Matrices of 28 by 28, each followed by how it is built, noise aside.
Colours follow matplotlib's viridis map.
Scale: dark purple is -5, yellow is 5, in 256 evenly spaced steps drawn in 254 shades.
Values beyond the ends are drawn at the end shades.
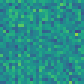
blocks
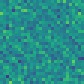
Toeplitz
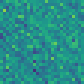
Toeplitz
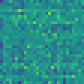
blocks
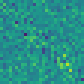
banded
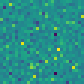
sparse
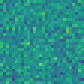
blocks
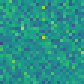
Toeplitz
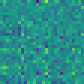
low rank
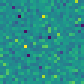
sparse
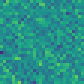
Toeplitz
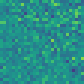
upper triangular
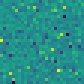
sparse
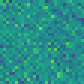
Toeplitz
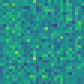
blocks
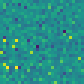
sparse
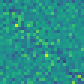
banded
